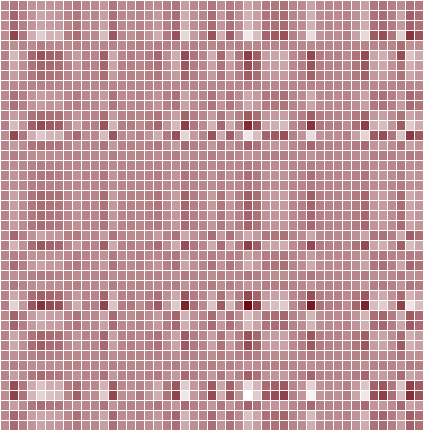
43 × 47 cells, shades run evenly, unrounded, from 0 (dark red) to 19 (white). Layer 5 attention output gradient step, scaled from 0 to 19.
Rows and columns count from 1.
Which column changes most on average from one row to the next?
28
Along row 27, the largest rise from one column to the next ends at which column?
21
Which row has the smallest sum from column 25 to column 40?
31
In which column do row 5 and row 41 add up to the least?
45
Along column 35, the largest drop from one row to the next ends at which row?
41
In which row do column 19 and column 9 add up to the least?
40
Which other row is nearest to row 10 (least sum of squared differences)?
11
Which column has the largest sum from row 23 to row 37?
46
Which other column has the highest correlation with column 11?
14
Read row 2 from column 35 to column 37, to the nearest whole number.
13 10 10
